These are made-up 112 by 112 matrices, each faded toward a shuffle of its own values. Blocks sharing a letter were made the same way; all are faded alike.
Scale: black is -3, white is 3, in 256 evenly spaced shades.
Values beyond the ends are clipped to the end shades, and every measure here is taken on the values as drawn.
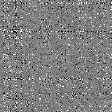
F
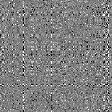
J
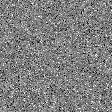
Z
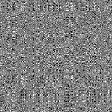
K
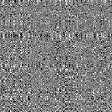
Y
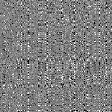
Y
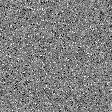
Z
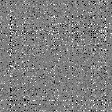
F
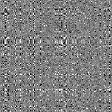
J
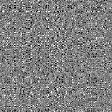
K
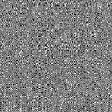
K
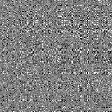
K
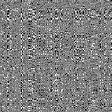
Y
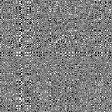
J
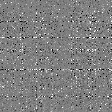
F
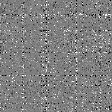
F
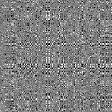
J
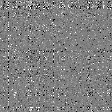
F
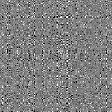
Y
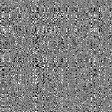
Y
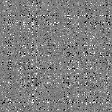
F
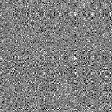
K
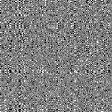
K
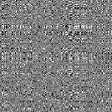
Y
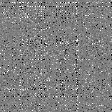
F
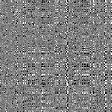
J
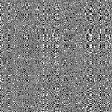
J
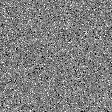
Z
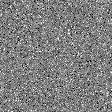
Z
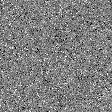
Z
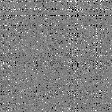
F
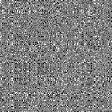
K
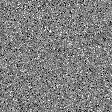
Z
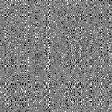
Y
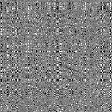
J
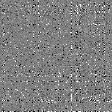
F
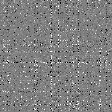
F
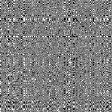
J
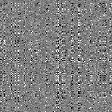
Y
